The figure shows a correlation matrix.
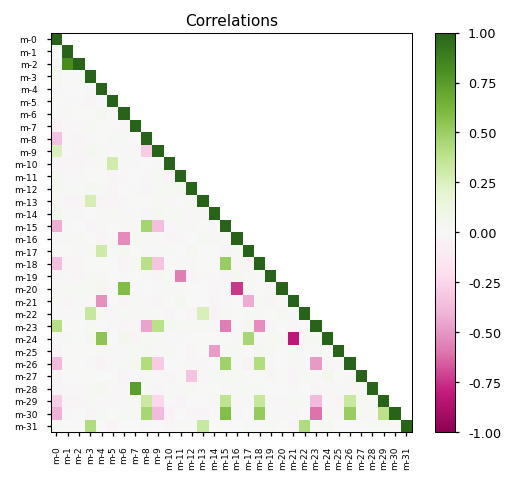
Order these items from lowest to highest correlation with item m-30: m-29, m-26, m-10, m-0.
m-0, m-10, m-29, m-26
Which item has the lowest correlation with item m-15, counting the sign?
m-23
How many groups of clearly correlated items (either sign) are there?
10
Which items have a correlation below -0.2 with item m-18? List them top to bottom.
m-0, m-9, m-23
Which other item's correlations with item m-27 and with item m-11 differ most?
m-19
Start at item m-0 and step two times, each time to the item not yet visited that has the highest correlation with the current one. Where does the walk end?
m-9
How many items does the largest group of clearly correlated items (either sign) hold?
9
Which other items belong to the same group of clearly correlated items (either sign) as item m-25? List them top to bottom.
m-14
